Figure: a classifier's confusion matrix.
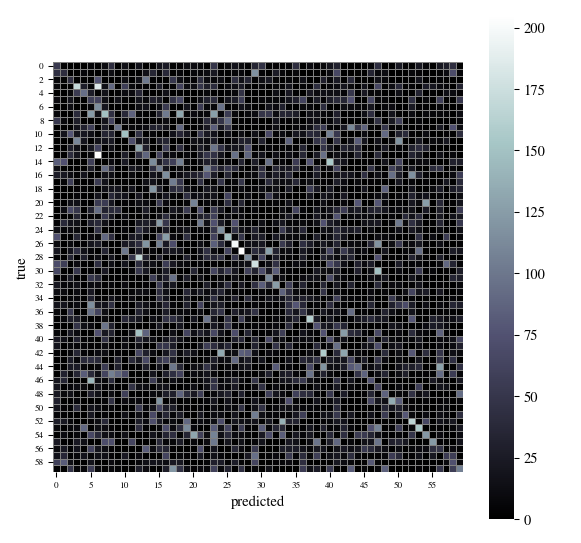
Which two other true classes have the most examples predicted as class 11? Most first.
7, 55
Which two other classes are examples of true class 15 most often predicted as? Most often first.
22, 7
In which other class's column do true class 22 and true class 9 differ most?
43
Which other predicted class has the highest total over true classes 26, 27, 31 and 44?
17
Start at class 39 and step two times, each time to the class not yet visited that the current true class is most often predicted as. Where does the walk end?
23
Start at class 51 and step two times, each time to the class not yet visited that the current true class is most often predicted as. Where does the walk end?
57
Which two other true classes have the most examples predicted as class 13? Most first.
26, 2
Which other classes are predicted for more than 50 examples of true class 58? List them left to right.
0, 1, 29, 46
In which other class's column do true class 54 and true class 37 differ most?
20
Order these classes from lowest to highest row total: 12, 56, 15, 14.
56, 12, 15, 14
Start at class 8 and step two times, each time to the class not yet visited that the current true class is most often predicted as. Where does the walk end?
16
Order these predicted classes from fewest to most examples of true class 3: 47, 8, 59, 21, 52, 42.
52, 42, 59, 21, 47, 8
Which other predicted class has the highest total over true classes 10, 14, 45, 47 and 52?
40
